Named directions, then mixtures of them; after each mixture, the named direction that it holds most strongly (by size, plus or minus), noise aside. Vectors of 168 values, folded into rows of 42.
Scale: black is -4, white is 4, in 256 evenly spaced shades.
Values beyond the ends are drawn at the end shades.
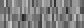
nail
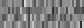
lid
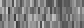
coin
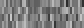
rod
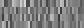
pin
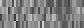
coin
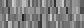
nail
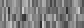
nail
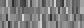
nail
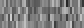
rod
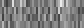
pin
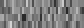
nail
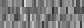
lid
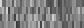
coin
